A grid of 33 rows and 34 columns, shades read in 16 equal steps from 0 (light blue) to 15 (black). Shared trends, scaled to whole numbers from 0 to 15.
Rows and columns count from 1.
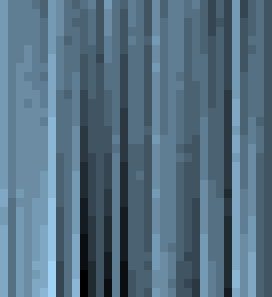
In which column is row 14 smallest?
7
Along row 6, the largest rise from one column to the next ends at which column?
31
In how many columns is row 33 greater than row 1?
13
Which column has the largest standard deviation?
14
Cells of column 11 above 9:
23
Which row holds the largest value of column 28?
3
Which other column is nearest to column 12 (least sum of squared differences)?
25
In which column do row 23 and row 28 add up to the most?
11
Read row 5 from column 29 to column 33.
10 4 9 7 7
